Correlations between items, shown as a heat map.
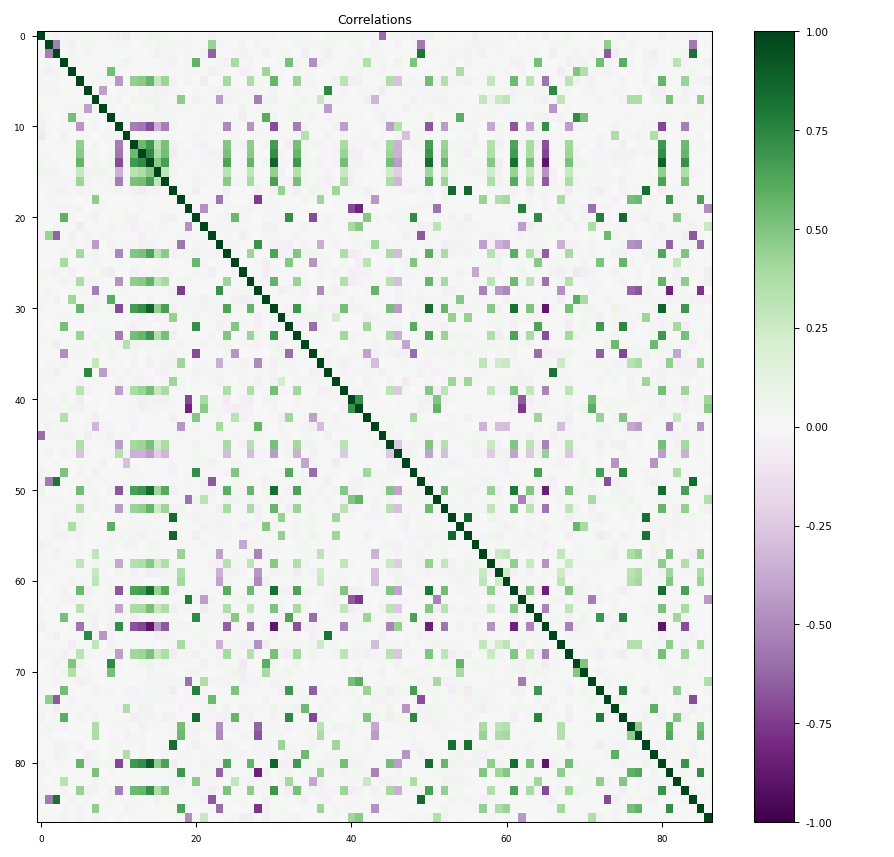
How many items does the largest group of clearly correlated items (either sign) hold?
23
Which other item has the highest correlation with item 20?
75
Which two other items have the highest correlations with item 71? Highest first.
41, 40
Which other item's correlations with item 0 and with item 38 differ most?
44
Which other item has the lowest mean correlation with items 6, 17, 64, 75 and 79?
35
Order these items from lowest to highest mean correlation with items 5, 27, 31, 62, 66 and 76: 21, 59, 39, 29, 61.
21, 29, 59, 39, 61
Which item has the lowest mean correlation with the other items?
65
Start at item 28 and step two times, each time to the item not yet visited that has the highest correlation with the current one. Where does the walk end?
43
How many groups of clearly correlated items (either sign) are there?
11
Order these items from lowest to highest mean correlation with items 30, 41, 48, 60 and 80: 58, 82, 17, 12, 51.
17, 82, 51, 58, 12
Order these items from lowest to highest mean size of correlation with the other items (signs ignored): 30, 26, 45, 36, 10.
26, 36, 45, 10, 30
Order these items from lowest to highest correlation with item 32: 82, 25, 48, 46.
46, 82, 25, 48
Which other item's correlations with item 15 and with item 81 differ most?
28
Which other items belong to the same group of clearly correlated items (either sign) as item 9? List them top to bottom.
4, 29, 54, 69, 70
